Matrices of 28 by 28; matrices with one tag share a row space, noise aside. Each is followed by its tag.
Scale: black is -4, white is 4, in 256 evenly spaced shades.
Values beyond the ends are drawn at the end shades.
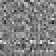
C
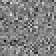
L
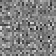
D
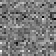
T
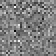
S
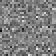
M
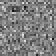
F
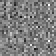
L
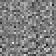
F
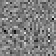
L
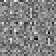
L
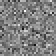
F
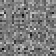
C
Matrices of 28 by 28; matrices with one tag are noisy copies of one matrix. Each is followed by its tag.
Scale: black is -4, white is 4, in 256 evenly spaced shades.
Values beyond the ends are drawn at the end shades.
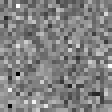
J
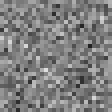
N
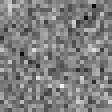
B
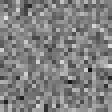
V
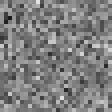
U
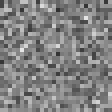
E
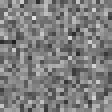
V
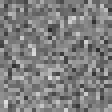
J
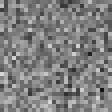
J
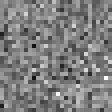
B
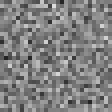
V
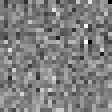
J
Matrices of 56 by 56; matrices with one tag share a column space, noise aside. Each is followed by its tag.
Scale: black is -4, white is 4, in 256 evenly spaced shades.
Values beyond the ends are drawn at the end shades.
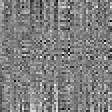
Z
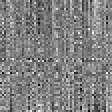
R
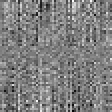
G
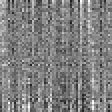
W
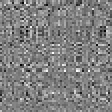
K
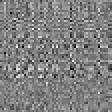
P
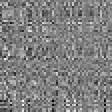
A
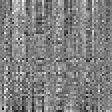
R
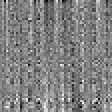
W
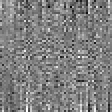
Z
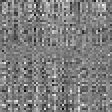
G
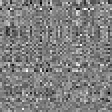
K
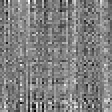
W
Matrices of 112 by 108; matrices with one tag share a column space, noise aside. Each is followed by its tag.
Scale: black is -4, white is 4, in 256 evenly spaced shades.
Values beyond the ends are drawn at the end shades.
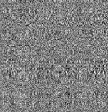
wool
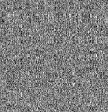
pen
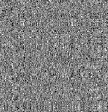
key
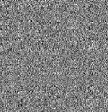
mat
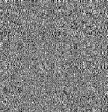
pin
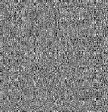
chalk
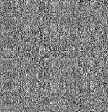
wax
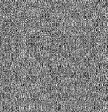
key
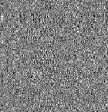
pen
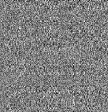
mat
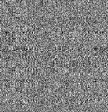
wax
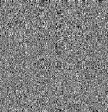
pin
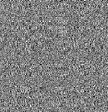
mat
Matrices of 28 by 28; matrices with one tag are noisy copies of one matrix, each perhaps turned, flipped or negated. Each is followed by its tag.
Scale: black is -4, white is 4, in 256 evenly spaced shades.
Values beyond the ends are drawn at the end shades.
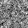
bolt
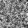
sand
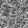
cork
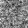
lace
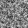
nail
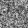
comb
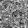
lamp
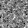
nail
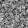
nail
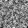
sand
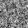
cork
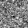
comb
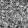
lace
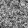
lace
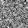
sand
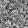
comb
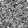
sand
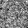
lace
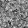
comb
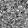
comb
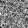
sand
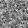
cork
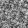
cork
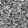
comb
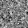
comb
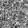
cork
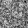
lamp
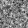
comb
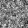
bolt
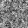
bolt
